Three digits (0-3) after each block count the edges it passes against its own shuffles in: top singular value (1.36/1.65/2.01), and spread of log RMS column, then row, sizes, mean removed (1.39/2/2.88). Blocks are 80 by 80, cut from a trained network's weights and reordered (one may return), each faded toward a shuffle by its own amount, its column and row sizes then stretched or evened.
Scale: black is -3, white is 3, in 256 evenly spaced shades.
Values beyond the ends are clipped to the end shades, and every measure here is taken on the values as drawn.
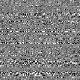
3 0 3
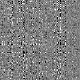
2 3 1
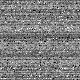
3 0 1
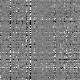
3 3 1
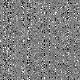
0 3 1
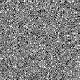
2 0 1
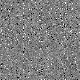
0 2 1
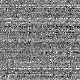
3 2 2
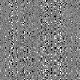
3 3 1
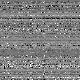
3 0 3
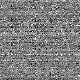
2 2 2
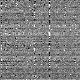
3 2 1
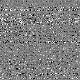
0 1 3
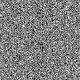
0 1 0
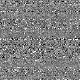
0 1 3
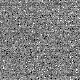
0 1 0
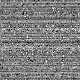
3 1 1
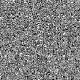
2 0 1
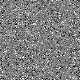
0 2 1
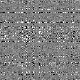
2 2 3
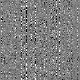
2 3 0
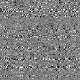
3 1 3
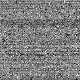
2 0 1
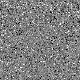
0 0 1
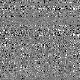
1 2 3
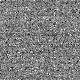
0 0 1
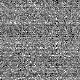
2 2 1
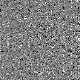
0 2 1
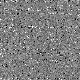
0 0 2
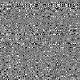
3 1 3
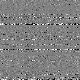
2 0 3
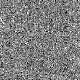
1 0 0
